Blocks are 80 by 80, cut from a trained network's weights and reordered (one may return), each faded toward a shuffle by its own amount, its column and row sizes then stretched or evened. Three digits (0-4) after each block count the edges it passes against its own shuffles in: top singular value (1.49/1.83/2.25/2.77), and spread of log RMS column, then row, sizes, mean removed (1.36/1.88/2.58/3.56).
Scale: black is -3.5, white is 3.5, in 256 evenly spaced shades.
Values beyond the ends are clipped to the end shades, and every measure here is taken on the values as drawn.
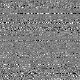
0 0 4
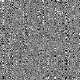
2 3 2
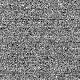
0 0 1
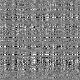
3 1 4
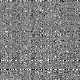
2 1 3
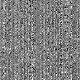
2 3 0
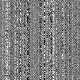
3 4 0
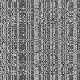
4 2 1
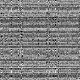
4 2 2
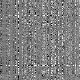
2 4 1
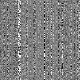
1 4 1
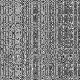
4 2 0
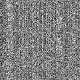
2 1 1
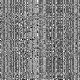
4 3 1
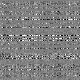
2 0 4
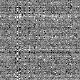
2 3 1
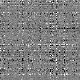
2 3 3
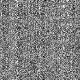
1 2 2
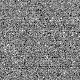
0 0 1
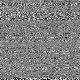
0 0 4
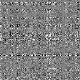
1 3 4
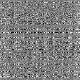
2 0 4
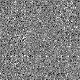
1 1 2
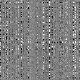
2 4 2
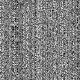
2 3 0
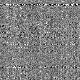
1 0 3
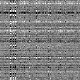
4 3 3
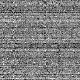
3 1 2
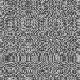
3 0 0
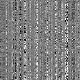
3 4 2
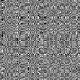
4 2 2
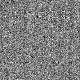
0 0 1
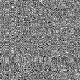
3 0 0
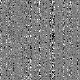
1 4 1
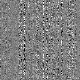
0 4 0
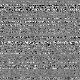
0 1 4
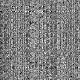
3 1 2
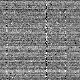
3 2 1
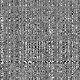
3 3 3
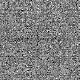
0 2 0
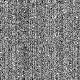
2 1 0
